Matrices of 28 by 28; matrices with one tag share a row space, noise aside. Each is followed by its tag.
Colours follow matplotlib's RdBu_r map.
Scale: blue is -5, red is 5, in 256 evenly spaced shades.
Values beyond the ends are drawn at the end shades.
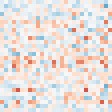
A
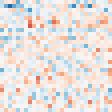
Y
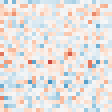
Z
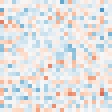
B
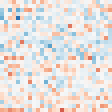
Y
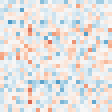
Y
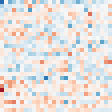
Y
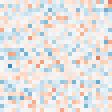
Y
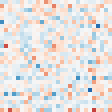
B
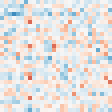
Y
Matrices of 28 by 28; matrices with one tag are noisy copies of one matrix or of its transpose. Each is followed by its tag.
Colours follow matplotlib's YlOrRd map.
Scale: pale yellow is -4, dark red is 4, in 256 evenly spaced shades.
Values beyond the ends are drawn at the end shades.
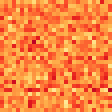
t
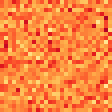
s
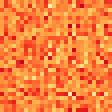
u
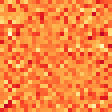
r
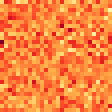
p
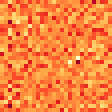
r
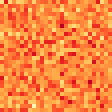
p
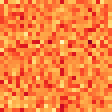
p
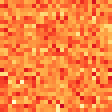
u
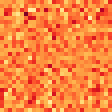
r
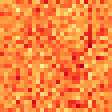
t
